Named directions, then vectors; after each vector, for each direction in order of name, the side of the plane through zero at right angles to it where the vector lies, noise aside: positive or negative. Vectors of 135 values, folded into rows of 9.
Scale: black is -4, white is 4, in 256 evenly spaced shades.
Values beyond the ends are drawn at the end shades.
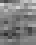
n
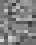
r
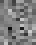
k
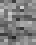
positive, positive, negative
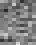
negative, negative, negative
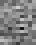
positive, positive, positive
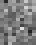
negative, positive, positive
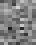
positive, positive, positive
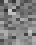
positive, negative, negative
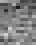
negative, negative, negative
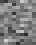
positive, positive, positive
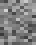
negative, positive, positive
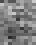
positive, positive, negative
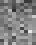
positive, negative, negative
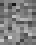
positive, negative, positive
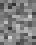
positive, negative, positive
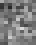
negative, negative, positive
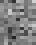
positive, positive, negative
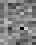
positive, negative, positive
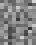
positive, positive, negative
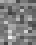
negative, negative, positive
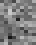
positive, positive, negative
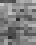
positive, positive, negative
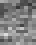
negative, negative, negative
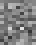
negative, positive, negative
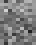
negative, positive, positive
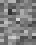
negative, negative, positive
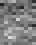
negative, negative, positive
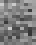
negative, positive, negative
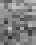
negative, positive, negative
